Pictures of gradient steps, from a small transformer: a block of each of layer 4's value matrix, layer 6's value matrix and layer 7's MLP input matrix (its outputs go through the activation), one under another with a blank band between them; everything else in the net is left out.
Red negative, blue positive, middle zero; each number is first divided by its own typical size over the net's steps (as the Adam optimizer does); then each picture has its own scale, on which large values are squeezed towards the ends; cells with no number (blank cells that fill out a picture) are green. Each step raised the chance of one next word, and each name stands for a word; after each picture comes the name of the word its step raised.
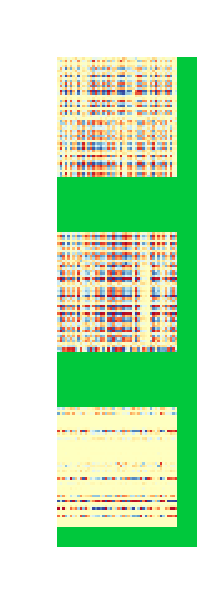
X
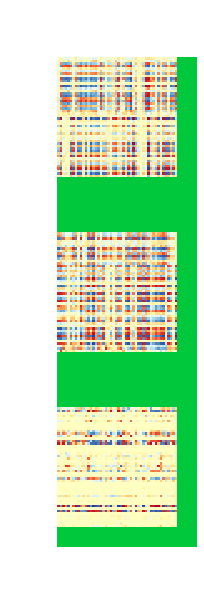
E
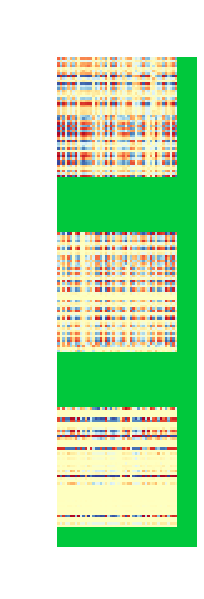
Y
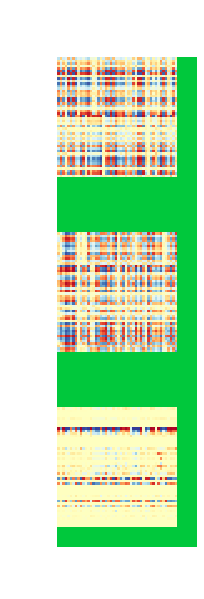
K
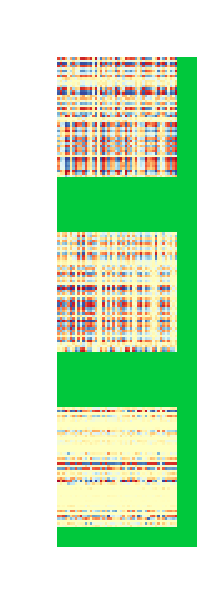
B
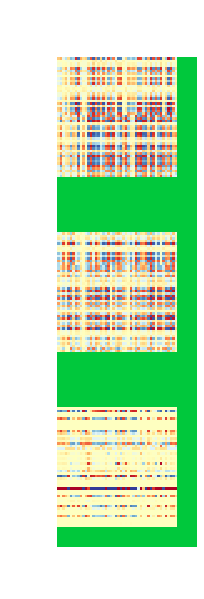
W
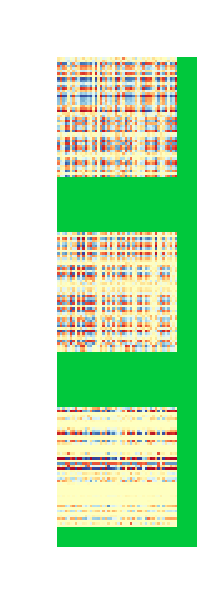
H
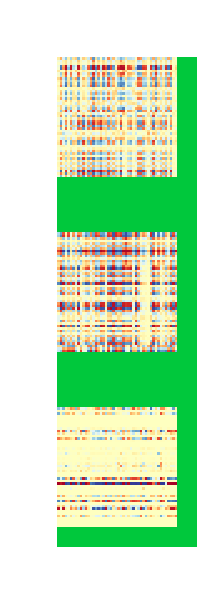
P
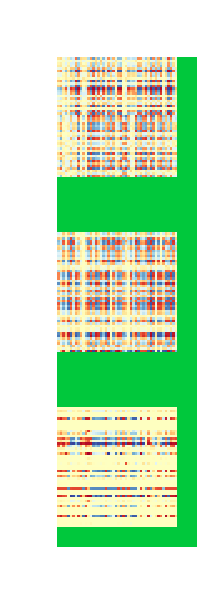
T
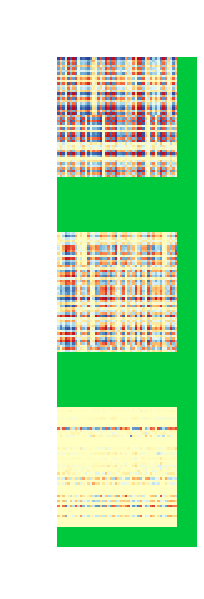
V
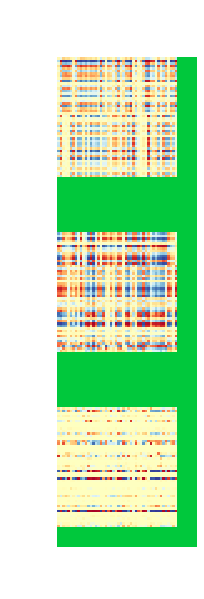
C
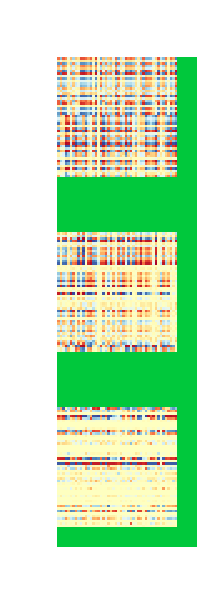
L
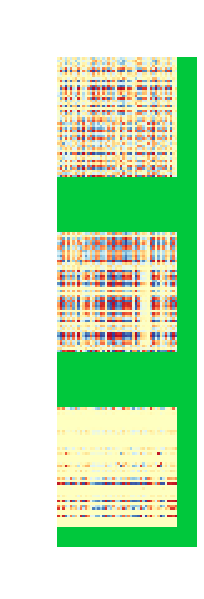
T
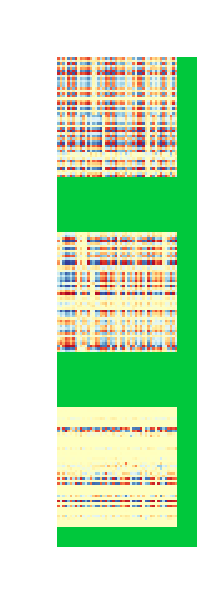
L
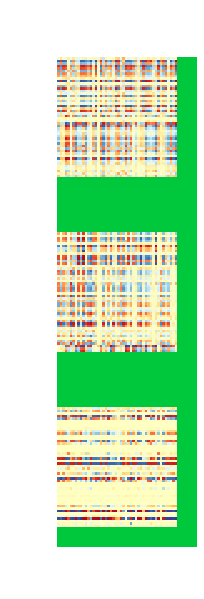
C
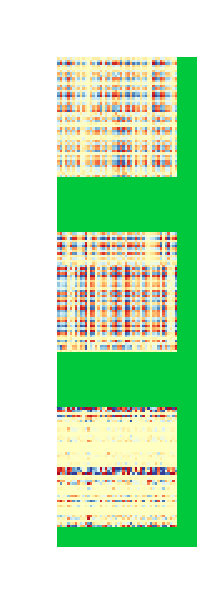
H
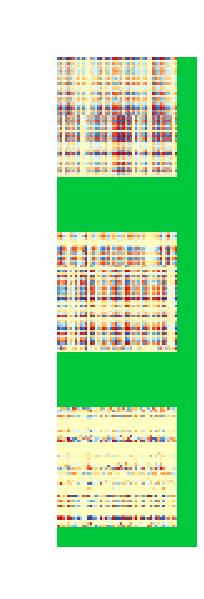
V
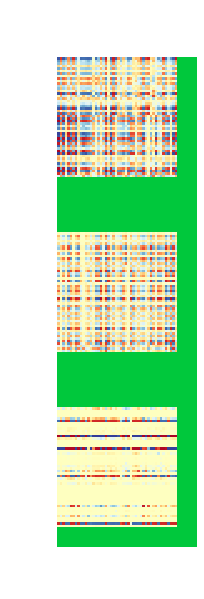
V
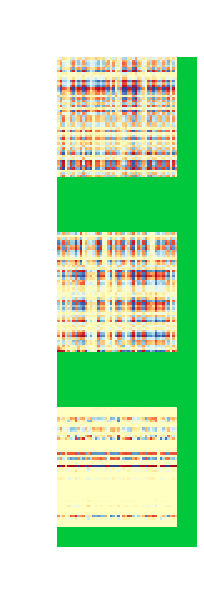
T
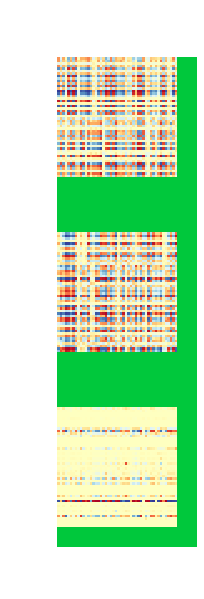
X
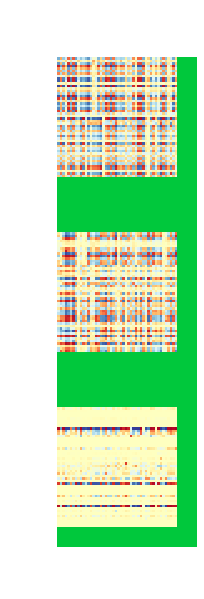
E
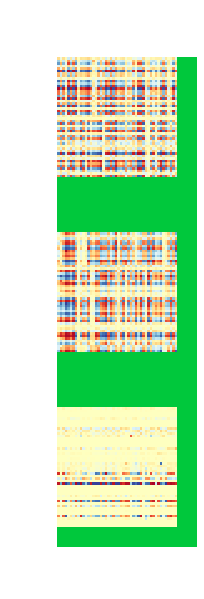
T
